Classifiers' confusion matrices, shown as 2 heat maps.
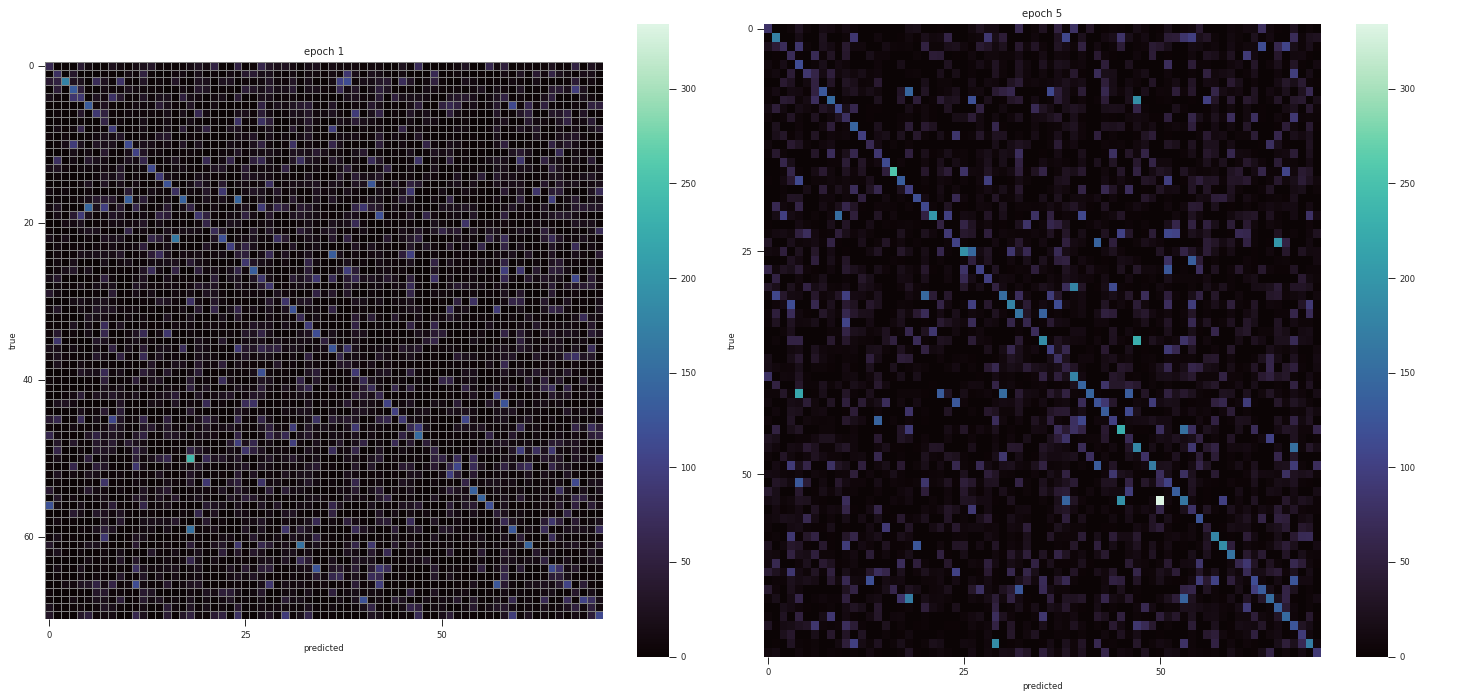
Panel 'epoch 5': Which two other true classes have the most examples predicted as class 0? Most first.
39, 27
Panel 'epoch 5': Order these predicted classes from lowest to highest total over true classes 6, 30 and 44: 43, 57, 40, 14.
43, 57, 40, 14
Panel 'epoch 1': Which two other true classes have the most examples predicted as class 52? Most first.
51, 50
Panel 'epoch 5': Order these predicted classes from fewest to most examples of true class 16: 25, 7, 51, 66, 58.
58, 51, 7, 25, 66
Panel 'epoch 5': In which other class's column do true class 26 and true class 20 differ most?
54
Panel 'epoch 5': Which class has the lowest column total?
41
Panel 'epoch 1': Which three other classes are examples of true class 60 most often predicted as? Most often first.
7, 64, 34
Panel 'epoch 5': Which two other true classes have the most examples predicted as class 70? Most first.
49, 45
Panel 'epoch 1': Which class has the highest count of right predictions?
2
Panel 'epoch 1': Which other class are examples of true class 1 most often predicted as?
38
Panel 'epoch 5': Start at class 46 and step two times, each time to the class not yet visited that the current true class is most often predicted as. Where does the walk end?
18
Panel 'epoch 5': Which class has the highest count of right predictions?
16
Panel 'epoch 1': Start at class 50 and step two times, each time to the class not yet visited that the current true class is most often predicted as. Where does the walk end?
5
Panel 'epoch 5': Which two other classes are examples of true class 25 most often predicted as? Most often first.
26, 31
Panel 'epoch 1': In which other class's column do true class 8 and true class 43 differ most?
58
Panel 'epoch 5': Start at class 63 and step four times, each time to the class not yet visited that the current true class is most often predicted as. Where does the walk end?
67
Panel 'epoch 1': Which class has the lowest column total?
35
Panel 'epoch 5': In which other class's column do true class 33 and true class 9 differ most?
10
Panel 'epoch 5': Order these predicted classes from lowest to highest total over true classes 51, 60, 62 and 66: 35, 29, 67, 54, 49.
49, 54, 29, 35, 67
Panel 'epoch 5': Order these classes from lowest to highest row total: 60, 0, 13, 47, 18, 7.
13, 0, 18, 60, 47, 7
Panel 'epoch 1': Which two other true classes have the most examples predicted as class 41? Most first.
15, 61
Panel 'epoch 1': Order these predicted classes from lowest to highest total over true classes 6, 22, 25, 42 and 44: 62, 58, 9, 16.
62, 9, 58, 16
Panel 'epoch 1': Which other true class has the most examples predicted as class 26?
43
